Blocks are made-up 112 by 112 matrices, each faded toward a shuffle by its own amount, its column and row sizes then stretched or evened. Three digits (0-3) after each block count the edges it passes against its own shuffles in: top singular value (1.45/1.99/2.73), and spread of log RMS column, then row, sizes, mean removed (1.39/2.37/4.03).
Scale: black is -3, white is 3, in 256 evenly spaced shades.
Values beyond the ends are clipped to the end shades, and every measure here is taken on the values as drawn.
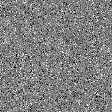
1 1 0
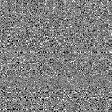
2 0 2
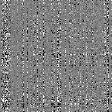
1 3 2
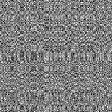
3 0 1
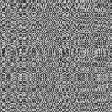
3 2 1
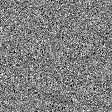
0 0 0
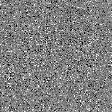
1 1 1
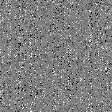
1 2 0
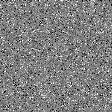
0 0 1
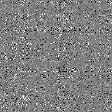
1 2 2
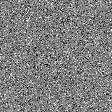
0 0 0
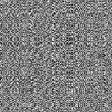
3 2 1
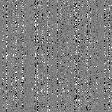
0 3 1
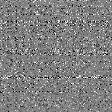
2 0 2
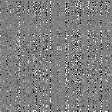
1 3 2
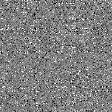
1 1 2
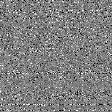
1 0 2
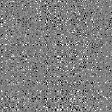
2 2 2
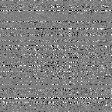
2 1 3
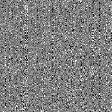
2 2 0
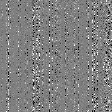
1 3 0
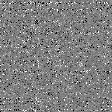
0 1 2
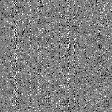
2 2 0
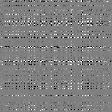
3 2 3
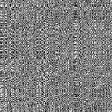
3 2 1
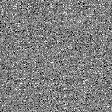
1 0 1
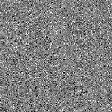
2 1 1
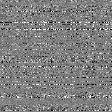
1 1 3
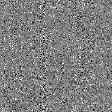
1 2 1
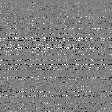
2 1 3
